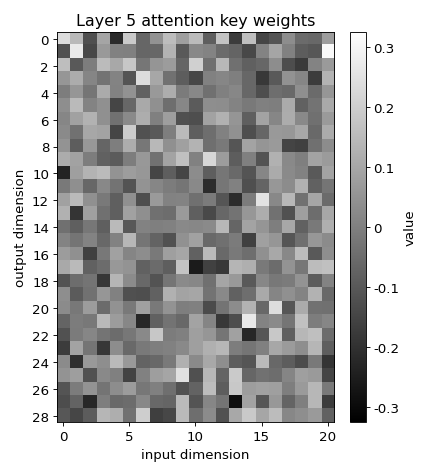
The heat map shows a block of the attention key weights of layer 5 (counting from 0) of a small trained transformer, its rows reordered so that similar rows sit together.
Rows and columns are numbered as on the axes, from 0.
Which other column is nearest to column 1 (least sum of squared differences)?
17
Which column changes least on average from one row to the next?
16
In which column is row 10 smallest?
0
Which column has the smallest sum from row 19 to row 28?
20
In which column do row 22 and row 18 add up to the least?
14
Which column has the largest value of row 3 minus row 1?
6
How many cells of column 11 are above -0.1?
25
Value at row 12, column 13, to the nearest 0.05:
-0.2
